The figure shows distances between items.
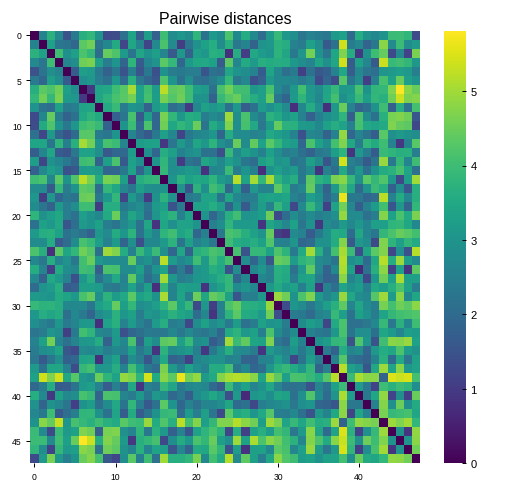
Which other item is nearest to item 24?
2
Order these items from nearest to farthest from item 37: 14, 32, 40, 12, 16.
14, 40, 32, 12, 16
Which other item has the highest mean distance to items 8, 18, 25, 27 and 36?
38
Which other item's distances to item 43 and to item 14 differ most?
18
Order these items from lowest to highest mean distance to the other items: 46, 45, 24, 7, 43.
46, 24, 7, 45, 43
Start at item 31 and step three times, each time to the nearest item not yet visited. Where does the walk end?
20
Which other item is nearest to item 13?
39
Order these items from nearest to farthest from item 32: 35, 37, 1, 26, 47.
26, 1, 35, 37, 47
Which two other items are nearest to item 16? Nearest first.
12, 45
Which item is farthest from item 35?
45
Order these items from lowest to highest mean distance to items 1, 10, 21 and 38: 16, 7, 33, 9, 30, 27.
9, 33, 27, 7, 30, 16
